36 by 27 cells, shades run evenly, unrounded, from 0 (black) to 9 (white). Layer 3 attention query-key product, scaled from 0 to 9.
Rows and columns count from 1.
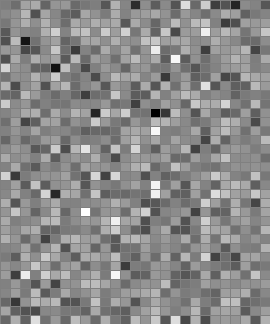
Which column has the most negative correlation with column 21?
16
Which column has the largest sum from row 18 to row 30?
21
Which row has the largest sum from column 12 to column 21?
5
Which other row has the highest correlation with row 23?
25
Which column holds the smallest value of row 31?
2
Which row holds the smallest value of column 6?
8
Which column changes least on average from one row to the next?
27
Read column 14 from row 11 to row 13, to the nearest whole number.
3 2 4
